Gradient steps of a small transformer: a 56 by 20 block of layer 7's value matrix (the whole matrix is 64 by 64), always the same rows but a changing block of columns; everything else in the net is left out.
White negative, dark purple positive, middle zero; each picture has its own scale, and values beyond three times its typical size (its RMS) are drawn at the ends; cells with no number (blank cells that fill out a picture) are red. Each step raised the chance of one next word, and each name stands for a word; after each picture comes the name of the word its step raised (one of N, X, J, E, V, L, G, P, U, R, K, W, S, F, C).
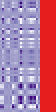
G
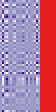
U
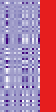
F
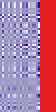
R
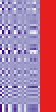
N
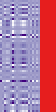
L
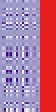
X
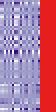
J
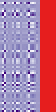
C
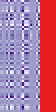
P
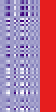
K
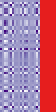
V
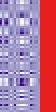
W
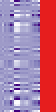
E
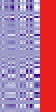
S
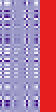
F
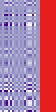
E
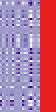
F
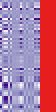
G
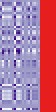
J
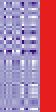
J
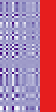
R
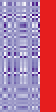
R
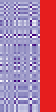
L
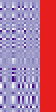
G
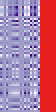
K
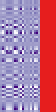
N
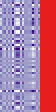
V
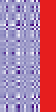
P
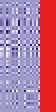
V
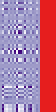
N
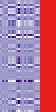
L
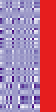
G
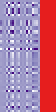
V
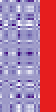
P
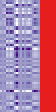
V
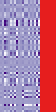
W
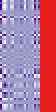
S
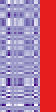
W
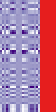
N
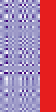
U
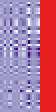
V
